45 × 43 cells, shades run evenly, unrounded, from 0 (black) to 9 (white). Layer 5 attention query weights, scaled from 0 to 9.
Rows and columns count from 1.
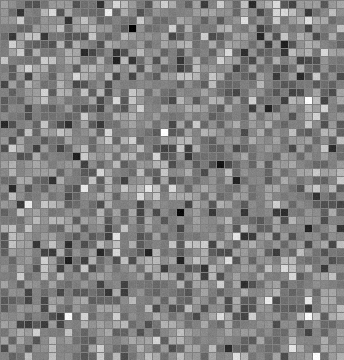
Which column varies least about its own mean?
33
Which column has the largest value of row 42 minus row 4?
17
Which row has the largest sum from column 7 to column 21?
24
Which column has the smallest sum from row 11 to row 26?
10
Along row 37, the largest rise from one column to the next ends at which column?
15
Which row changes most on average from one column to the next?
31
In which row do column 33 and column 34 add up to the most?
38
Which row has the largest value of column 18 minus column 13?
14
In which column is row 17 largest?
21
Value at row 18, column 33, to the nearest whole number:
5
